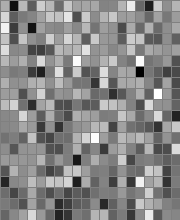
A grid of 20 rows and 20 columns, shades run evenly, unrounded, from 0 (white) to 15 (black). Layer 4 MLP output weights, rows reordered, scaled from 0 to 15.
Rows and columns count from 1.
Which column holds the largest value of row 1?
2
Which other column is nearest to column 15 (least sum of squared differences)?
1
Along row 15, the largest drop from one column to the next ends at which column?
10
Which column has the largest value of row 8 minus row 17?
18
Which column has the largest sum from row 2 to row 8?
4
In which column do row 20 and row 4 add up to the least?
11
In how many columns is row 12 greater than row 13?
12
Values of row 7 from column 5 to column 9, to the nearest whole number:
13 8 2 9 3
